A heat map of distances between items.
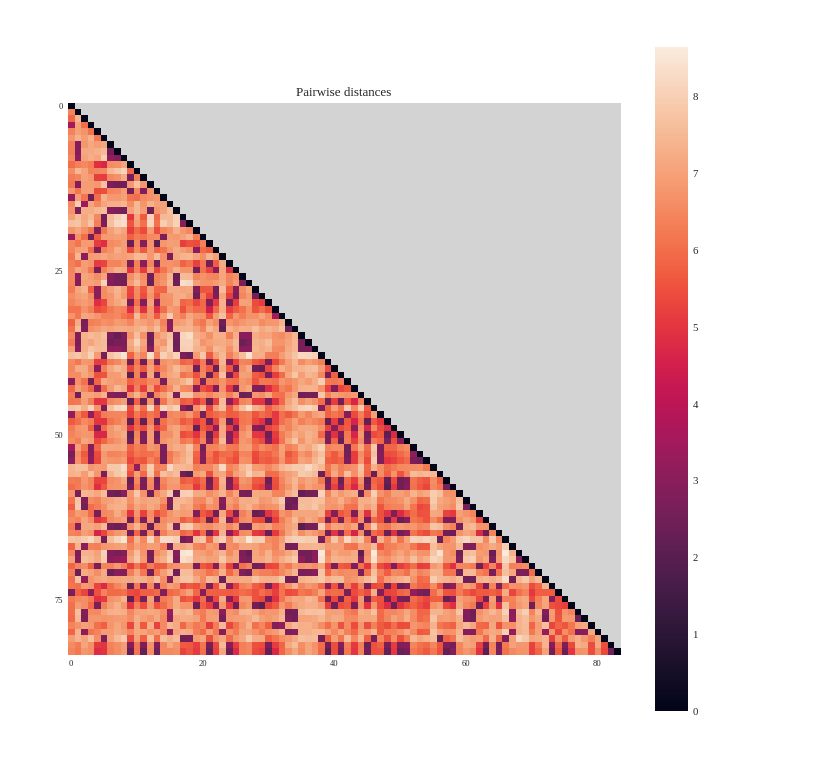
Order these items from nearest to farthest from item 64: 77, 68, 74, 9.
68, 74, 9, 77
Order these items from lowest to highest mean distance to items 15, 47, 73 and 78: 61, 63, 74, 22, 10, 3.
61, 74, 63, 3, 22, 10
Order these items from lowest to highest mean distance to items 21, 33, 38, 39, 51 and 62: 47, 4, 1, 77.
4, 47, 77, 1
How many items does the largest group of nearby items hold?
20
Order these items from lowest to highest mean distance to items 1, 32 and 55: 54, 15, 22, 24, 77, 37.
37, 24, 54, 22, 77, 15
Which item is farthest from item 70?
66
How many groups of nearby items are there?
8
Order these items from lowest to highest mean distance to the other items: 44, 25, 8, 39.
39, 25, 44, 8
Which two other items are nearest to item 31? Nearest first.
79, 32
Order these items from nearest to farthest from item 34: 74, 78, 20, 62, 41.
78, 74, 20, 62, 41
